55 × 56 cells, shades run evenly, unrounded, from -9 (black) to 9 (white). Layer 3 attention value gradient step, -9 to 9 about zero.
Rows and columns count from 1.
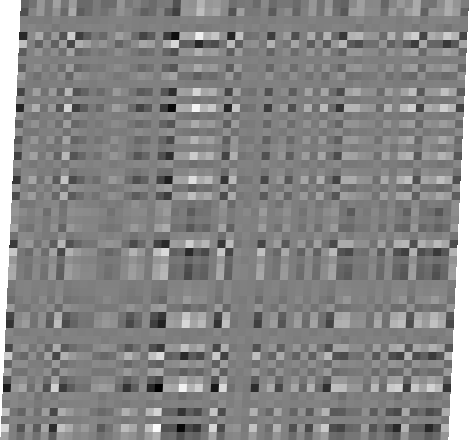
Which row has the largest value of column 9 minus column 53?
54
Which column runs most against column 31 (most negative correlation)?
30
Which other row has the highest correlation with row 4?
43
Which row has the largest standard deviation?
49
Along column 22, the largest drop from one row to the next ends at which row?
6
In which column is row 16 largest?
23
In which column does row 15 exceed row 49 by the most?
20
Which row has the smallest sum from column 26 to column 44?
1
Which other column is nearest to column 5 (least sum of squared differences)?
13
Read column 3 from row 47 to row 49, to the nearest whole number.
-1 1 3
